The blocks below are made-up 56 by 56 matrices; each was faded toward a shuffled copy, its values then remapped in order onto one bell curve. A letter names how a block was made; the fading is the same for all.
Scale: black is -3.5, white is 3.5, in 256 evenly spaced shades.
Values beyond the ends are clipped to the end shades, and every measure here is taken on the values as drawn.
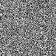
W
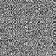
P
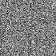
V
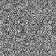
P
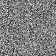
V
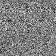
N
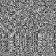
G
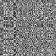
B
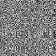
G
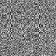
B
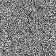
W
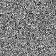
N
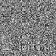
P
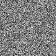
W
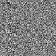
G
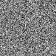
W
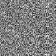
G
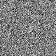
W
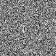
V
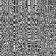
B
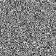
N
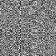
G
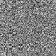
P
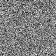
N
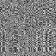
B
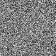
V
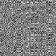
B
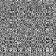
B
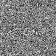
N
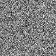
V
